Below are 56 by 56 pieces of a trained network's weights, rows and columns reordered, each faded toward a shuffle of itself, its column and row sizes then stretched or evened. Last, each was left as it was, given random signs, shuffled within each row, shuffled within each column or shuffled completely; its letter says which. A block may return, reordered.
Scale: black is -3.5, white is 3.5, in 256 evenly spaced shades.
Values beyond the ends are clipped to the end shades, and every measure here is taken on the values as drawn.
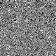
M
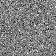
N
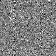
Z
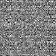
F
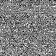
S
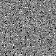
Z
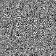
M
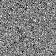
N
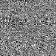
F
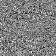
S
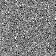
Z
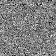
S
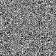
M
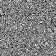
N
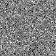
M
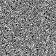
Z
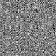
F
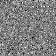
S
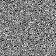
S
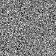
Z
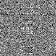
F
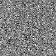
M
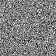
N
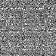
F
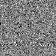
S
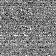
S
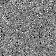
N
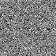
S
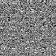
F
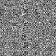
F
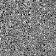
M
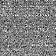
F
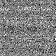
S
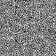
Z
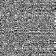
F
